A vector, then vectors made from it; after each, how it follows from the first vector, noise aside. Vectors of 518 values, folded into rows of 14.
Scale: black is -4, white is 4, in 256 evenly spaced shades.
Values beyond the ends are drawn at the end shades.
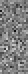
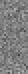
wrapped around, shrunk.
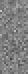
negated, shrunk.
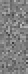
reversed, shrunk.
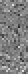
wrapped around, partly zeroed.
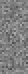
reversed, shrunk.
